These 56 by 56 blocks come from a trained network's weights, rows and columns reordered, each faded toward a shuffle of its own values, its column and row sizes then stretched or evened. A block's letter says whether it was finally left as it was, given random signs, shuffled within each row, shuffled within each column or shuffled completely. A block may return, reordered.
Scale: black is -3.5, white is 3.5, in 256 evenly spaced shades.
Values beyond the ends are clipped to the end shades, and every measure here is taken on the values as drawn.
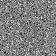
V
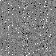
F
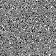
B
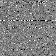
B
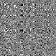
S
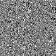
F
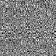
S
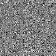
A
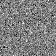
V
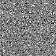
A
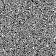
V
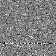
B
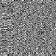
S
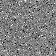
V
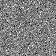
V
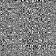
S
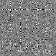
A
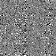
A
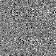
A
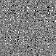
A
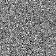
F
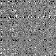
S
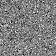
V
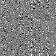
F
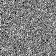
V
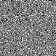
B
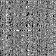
S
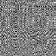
S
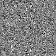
F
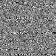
B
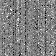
F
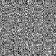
S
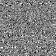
B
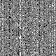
F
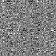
S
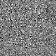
A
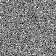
V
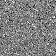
V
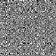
S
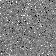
V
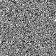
B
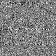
B
